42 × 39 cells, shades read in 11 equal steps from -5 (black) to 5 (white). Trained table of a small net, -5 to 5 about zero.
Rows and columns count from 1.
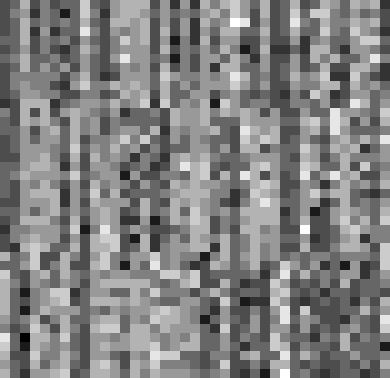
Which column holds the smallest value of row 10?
7
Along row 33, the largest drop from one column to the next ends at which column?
8
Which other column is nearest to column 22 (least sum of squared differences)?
2
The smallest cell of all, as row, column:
38, 3
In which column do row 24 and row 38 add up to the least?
32
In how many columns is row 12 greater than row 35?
16
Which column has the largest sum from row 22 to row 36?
11
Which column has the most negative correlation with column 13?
26
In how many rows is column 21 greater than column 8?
16
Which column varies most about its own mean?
29
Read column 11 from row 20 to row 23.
1 0 -1 1
